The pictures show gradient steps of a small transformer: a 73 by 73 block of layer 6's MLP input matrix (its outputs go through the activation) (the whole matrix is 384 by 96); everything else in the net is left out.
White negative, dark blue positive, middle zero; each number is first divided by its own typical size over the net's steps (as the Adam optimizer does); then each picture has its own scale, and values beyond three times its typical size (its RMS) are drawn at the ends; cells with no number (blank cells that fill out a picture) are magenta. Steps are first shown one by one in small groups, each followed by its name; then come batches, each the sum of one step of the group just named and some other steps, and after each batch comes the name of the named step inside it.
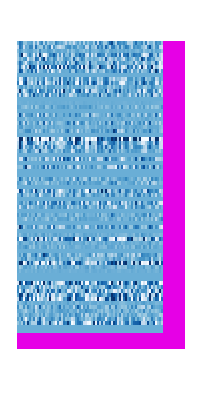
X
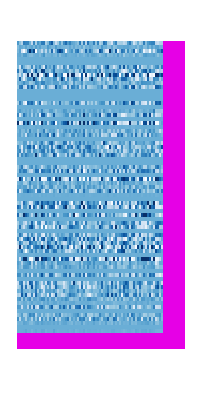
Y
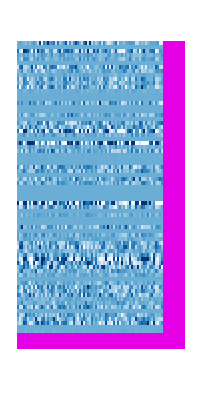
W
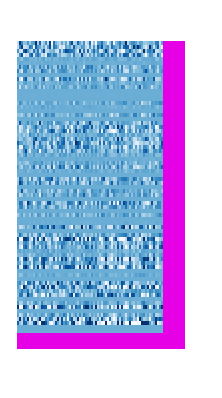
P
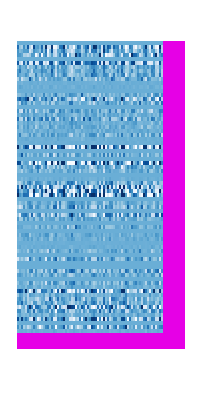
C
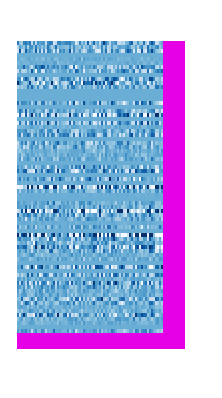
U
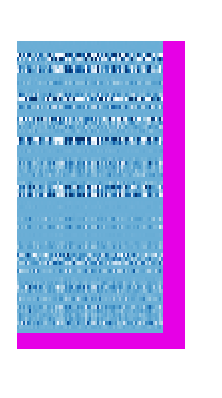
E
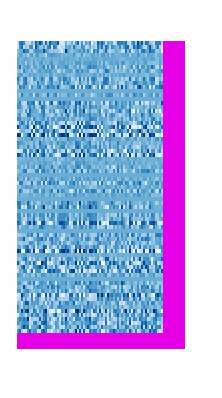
P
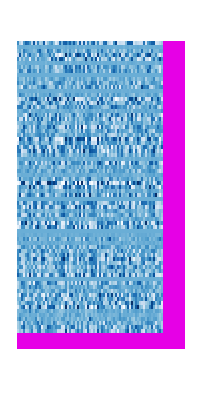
E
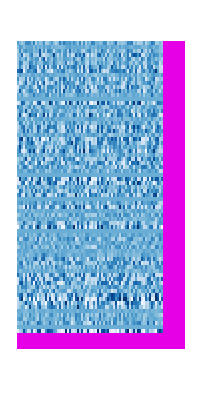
X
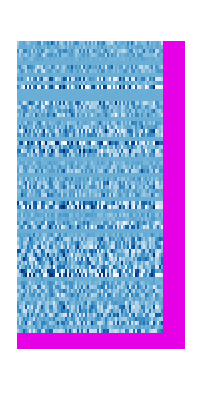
W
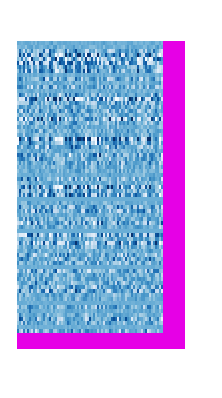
E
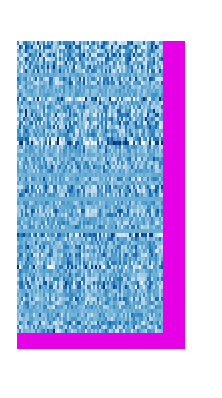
U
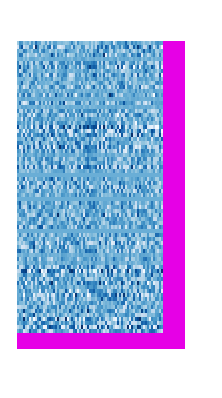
P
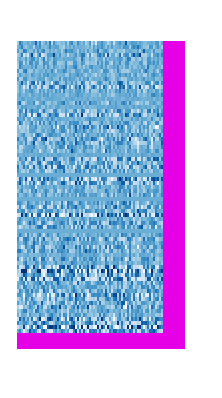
P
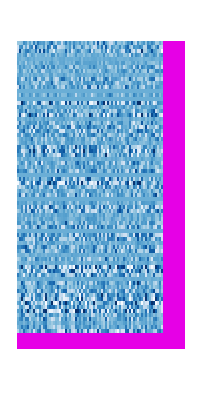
U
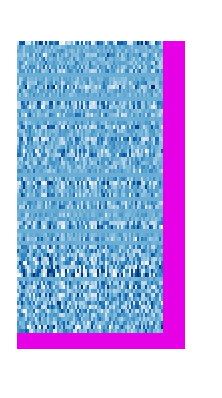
X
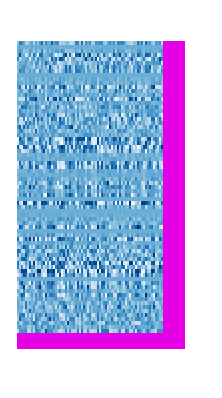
E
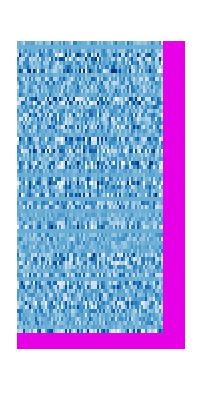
E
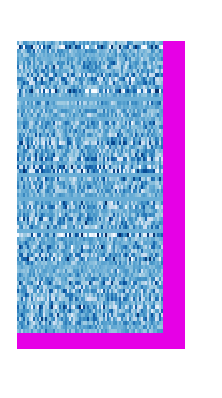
Y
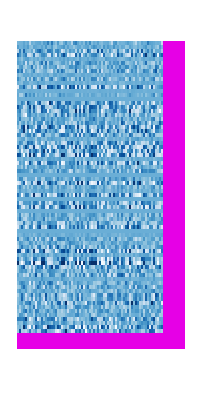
W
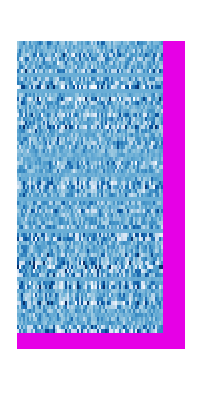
U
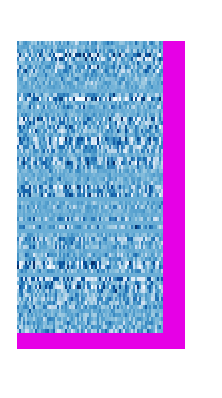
E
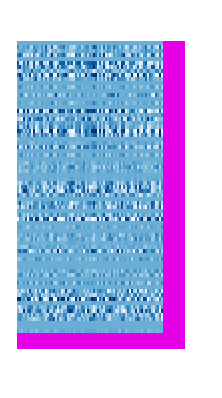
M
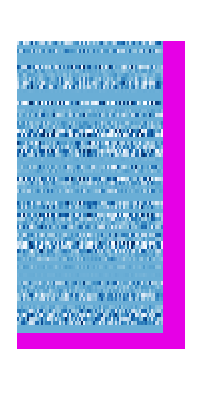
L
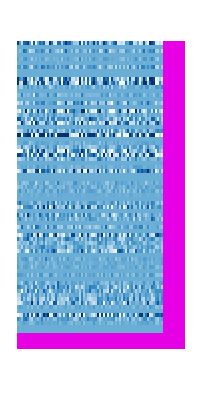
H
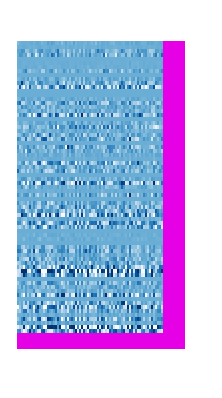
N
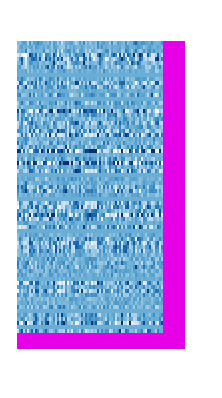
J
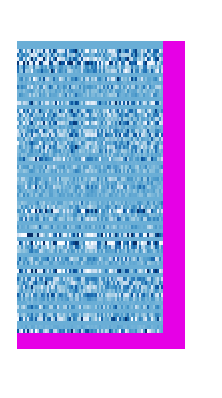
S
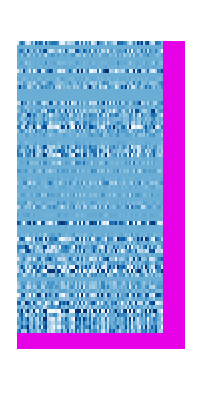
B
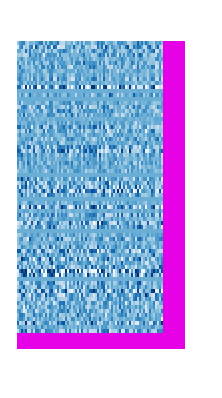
J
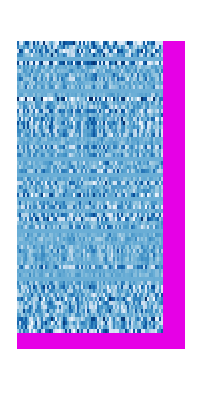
M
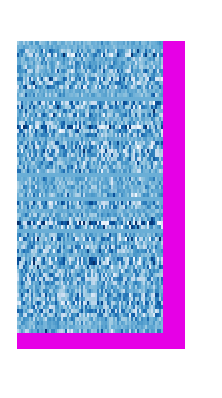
L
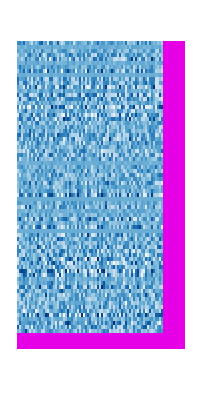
H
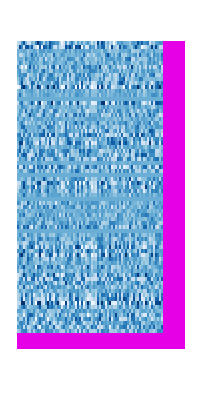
L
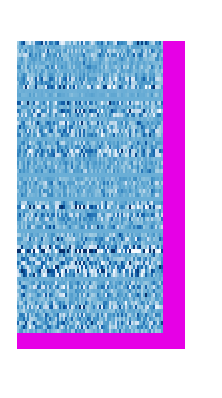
J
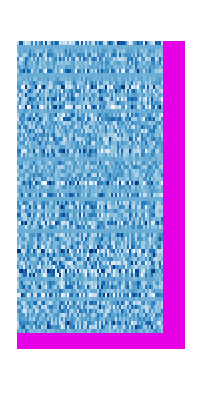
L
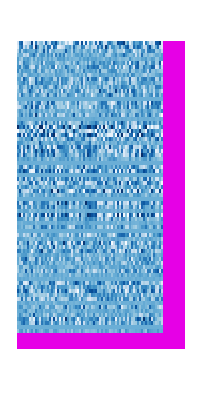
L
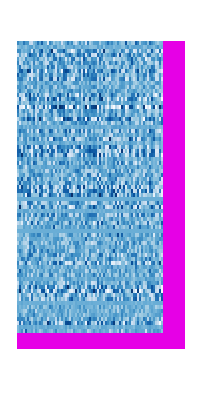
J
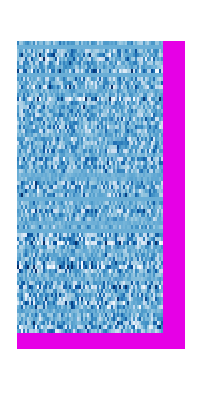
S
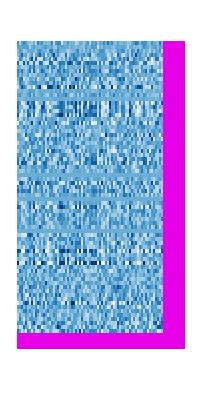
S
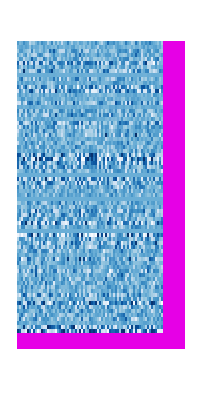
S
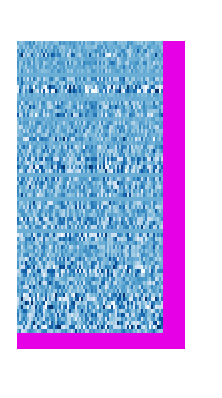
N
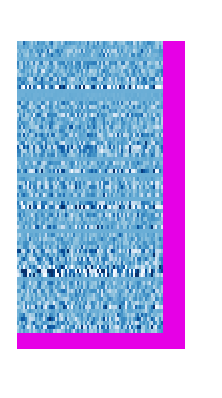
N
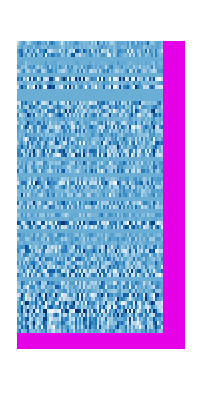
B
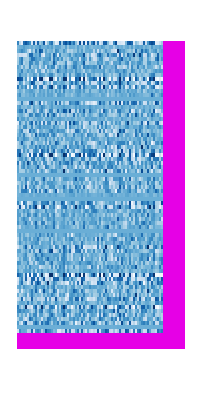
J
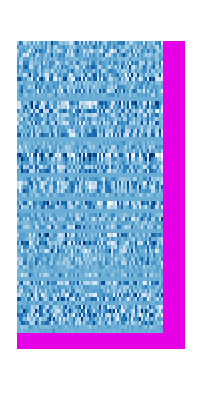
M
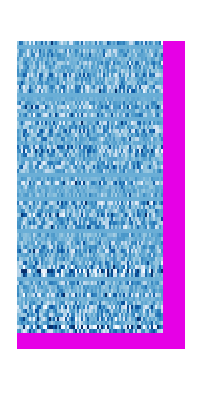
N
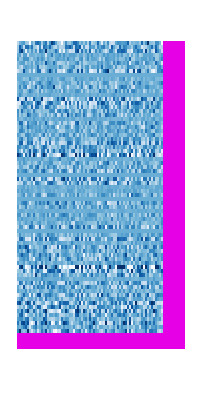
B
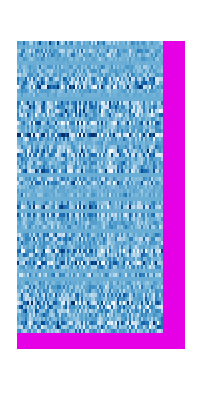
H
